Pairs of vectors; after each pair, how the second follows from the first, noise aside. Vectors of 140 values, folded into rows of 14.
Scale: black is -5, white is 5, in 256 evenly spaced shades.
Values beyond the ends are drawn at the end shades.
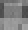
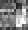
wrapped around, negated, scaled up.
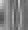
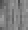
negated, shrunk.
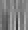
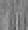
negated, shrunk.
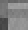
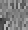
sign-scrambled.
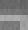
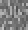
shuffled.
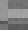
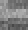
copied.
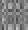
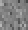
wrapped around, negated, partly zeroed.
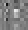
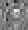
copied.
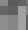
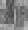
wrapped around, negated.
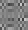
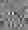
wrapped around, negated, partly zeroed.
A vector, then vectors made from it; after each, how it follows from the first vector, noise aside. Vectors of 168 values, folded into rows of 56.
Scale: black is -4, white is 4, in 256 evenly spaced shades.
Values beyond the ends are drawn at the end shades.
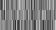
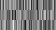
wrapped around, negated.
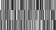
reversed.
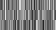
copied.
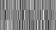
wrapped around, partly zeroed.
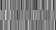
wrapped around, partly zeroed.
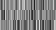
copied.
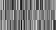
reversed.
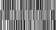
reversed.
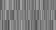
reversed, negated, shrunk.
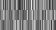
negated.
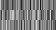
reversed.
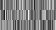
copied.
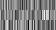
wrapped around, negated.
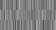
shrunk.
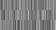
shrunk.
